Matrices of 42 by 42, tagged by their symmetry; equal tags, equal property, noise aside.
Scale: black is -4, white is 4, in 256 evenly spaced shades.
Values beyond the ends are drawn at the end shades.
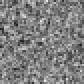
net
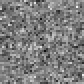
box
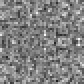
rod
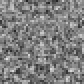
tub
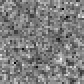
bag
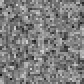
rod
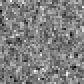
net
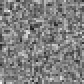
net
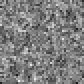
bag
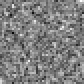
bag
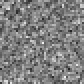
bag
